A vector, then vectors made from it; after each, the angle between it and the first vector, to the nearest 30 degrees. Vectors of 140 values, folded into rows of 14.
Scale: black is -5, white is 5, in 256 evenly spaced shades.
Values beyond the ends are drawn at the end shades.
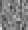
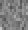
30 degrees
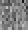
90 degrees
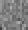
150 degrees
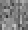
90 degrees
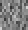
30 degrees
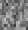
120 degrees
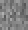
90 degrees
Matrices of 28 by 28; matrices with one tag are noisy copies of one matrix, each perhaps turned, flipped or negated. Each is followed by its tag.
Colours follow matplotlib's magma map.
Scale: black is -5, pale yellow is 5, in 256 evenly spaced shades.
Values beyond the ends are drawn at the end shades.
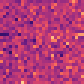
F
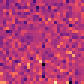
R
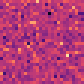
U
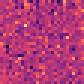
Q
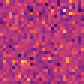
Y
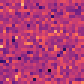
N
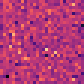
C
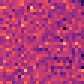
R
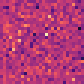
C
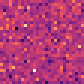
U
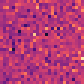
C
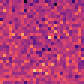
C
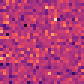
Q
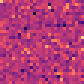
N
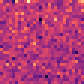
R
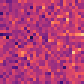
F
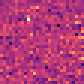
Q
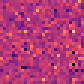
Y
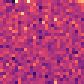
R
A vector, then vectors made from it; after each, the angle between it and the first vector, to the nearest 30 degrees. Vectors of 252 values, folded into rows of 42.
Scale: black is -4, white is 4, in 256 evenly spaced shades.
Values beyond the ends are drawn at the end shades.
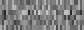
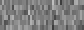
120 degrees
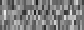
150 degrees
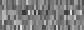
150 degrees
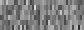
90 degrees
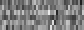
60 degrees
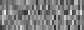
150 degrees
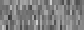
90 degrees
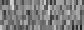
60 degrees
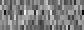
90 degrees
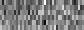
60 degrees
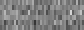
120 degrees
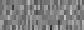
120 degrees
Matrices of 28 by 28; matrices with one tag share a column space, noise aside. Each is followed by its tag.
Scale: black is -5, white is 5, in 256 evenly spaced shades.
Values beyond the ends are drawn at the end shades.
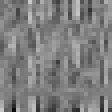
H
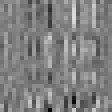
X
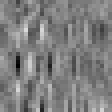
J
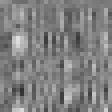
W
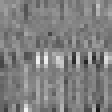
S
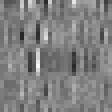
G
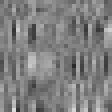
J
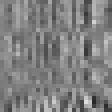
X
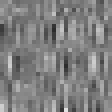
J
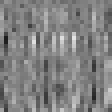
W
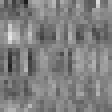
G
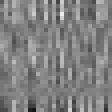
H
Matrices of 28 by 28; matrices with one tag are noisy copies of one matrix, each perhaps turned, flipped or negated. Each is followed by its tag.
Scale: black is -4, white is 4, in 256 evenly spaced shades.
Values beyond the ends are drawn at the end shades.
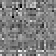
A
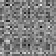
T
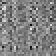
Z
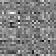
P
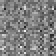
Z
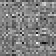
P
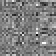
P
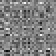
T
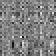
P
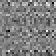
Z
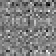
Z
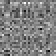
T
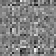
A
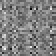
Z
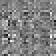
A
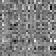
T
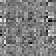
A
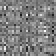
T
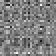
T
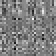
P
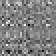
Z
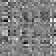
A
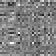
P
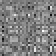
T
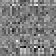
A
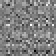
Z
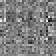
A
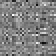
P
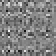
Z
